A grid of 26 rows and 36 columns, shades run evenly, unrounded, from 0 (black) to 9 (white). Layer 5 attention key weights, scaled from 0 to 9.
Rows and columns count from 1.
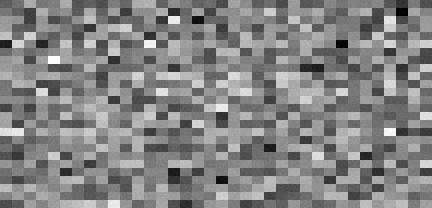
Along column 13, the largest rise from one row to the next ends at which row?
6
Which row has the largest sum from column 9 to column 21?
10
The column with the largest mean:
20
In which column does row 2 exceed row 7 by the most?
23
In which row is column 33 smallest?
7
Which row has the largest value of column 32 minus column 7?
5
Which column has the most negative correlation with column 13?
1
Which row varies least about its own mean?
18
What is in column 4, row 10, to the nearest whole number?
6
